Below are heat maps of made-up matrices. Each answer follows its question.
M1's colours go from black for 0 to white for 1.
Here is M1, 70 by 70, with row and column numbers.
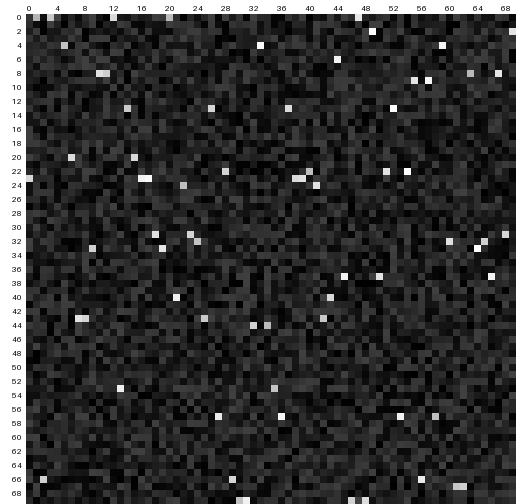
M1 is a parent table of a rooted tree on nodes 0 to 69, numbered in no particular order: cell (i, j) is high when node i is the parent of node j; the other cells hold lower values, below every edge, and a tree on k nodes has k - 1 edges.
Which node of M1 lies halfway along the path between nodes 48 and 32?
0
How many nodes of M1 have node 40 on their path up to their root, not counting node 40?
12
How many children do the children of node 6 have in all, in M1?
2
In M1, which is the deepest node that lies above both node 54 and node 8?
22
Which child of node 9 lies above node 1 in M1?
57
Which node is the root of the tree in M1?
4
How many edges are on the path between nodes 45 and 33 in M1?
6
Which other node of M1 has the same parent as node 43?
21
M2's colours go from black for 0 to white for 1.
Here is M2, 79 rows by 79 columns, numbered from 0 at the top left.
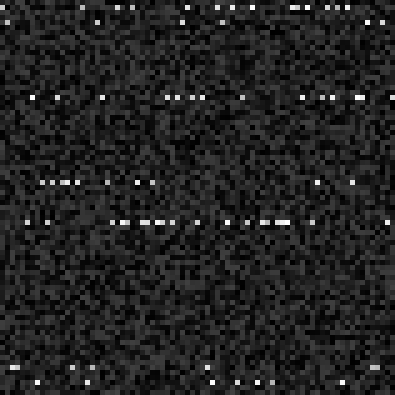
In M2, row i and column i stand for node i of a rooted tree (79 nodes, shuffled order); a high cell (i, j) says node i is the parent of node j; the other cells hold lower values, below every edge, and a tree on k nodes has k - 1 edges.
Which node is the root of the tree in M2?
4
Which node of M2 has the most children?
44
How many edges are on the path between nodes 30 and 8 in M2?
2
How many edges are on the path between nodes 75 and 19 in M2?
3
